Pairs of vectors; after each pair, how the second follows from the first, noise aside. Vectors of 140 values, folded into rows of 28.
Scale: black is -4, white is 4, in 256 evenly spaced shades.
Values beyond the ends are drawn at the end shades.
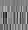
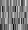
shuffled.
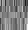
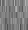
negated, shrunk.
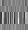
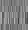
negated, shrunk.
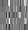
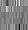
wrapped around, negated, partly zeroed.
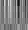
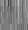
negated, shrunk.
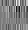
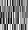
reversed, scaled up.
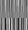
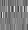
wrapped around, negated, partly zeroed.
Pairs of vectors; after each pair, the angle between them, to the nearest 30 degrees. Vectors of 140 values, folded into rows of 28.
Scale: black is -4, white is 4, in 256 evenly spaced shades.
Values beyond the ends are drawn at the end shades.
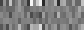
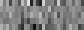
150 degrees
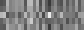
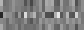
120 degrees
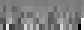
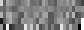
30 degrees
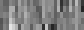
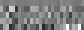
90 degrees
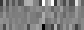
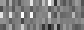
60 degrees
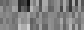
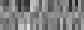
30 degrees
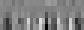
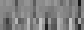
30 degrees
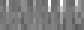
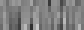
120 degrees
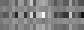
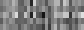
150 degrees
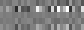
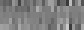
60 degrees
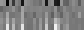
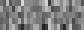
120 degrees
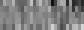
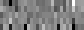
120 degrees
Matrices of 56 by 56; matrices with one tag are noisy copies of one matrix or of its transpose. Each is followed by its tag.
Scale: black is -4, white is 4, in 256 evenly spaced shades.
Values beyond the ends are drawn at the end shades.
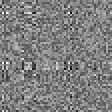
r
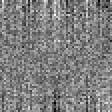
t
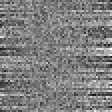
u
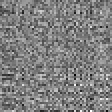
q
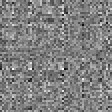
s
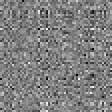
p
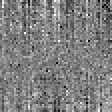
t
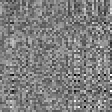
q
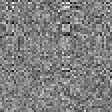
r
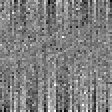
u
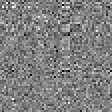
r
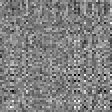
q
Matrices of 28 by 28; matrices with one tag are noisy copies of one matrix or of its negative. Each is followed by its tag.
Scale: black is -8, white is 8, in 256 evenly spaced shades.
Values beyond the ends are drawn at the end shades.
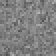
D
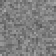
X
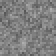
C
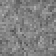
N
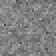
N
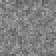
N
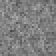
N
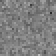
D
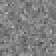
C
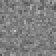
D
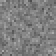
X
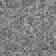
D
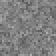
C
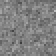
N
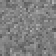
D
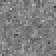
X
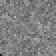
X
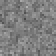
C
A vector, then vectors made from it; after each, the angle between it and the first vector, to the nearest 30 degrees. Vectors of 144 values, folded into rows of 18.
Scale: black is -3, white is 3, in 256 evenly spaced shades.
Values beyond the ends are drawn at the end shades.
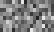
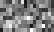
30 degrees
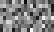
30 degrees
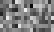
90 degrees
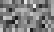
150 degrees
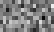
120 degrees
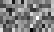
150 degrees
